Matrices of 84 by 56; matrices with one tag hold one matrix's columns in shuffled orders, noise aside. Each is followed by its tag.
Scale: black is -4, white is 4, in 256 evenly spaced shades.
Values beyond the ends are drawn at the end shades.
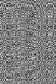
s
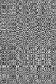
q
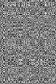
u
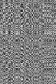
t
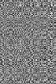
u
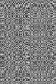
s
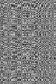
s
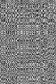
t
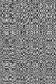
t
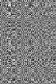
u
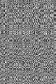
t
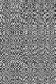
t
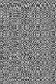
s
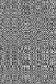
q
